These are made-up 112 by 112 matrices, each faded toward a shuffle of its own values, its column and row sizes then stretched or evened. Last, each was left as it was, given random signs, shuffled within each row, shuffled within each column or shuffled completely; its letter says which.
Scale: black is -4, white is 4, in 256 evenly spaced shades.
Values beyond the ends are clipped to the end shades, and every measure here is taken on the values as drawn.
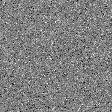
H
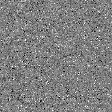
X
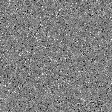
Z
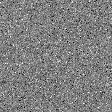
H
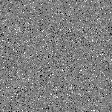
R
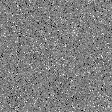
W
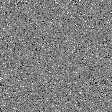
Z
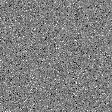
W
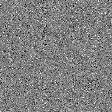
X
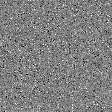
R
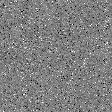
W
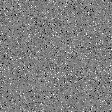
R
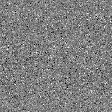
X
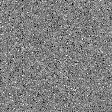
W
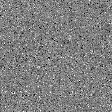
R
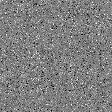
R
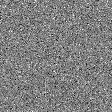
H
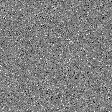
H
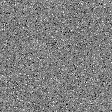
Z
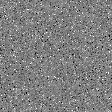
W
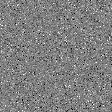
X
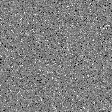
W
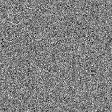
X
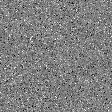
H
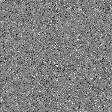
X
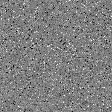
H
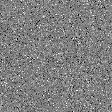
X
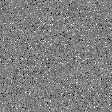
X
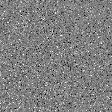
X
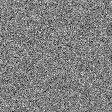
H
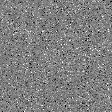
X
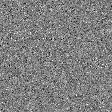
Z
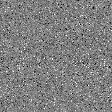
R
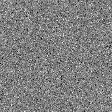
W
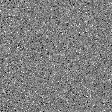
W
